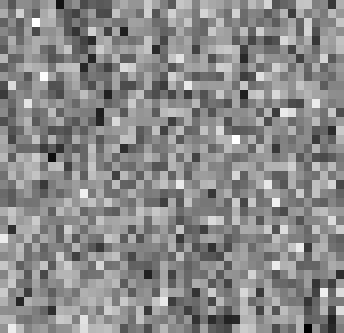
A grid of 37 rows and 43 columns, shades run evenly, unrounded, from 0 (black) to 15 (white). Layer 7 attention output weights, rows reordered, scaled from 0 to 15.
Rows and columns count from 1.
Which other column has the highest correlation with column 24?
19
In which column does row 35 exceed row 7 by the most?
31
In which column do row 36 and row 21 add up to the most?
34
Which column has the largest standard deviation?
35
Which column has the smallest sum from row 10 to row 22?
9
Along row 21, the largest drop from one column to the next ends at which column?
43
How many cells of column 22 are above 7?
24
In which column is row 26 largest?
36
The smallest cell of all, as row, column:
37, 39
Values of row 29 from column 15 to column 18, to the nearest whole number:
11 7 4 8
